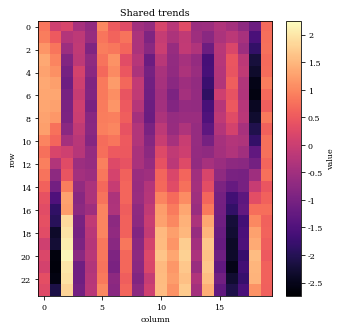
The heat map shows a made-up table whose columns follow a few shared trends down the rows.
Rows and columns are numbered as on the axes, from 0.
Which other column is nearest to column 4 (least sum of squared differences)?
13
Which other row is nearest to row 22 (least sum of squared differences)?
18
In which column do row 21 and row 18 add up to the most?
2
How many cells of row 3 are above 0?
7
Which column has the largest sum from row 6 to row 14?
0
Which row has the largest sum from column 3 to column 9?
5
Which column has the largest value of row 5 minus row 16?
1
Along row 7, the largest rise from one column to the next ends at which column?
19
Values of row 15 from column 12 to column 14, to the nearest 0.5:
1 -0.5 0.5
